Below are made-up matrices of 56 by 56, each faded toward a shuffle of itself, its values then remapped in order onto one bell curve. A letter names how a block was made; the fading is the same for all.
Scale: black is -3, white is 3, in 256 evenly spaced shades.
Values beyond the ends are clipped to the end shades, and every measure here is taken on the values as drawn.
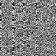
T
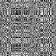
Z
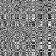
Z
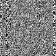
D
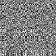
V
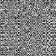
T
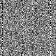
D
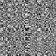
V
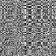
Z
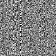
D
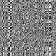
Z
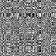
Z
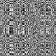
Z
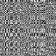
Z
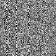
D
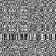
Z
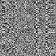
T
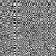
Z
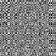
Z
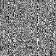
D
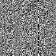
D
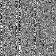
D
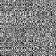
V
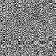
T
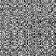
V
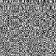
V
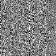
D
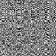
V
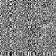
T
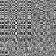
Z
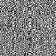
V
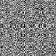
T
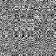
V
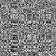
V
